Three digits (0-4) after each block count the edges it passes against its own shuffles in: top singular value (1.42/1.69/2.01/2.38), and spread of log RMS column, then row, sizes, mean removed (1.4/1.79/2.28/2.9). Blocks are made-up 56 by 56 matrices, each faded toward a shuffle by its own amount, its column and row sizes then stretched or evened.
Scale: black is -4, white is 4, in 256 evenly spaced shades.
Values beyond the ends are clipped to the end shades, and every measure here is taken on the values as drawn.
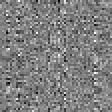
3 3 0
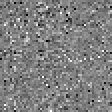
0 2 1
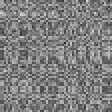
4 0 0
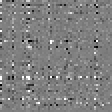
3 3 3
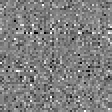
3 1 2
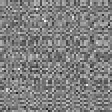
4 1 0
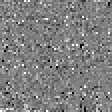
0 1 2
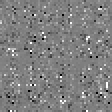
0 2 2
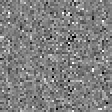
1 2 0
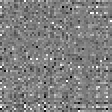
3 2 2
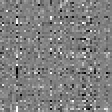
3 4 3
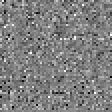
0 1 3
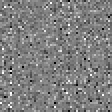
2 2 0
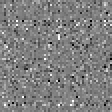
2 2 2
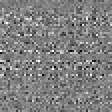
2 0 4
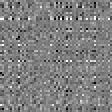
4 3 3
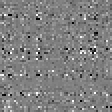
0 3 3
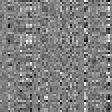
4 4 1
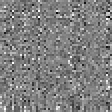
3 3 1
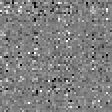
2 2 3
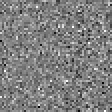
1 1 0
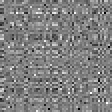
4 1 2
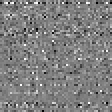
1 2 4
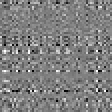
4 3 4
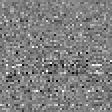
2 0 3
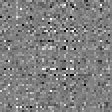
3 3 3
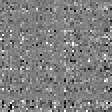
2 3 3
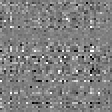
4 2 4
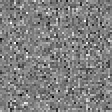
2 2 0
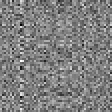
4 3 2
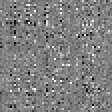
2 3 1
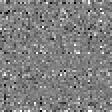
1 2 3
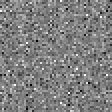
2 0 0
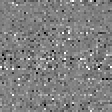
0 0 3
